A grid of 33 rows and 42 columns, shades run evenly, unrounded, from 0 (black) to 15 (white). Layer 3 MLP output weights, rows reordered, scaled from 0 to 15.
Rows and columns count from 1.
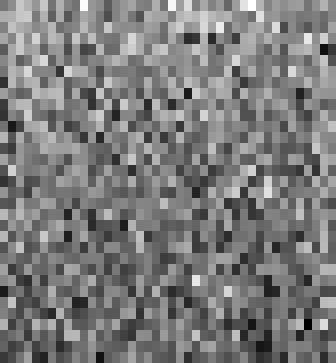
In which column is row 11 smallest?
15
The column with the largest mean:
41
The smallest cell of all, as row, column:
30, 39
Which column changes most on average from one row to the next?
1
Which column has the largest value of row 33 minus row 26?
4
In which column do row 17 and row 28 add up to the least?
24
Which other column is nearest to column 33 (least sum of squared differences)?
20
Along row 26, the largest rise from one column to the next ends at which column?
25
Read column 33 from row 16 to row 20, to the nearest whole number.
4 6 9 10 4
